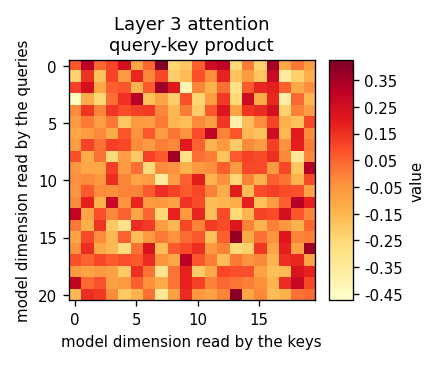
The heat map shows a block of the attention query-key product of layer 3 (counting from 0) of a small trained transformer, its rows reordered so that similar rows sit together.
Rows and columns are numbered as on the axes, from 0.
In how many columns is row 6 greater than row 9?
11
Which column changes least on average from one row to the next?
16
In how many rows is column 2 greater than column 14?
12
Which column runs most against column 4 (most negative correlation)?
19
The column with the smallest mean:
13
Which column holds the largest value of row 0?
7
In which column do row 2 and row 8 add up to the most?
8
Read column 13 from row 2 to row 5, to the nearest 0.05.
-0.3 -0.25 -0.1 -0.4
